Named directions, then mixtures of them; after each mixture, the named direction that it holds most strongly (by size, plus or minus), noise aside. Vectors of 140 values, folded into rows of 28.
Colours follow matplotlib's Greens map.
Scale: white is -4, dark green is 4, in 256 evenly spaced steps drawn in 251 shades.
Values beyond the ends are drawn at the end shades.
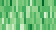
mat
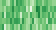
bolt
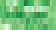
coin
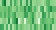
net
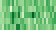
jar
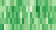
bolt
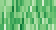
bolt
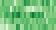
coin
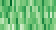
mat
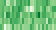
bolt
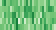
net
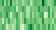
mat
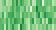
bolt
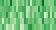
mat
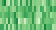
net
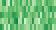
net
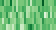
mat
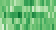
coin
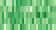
bolt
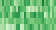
mat
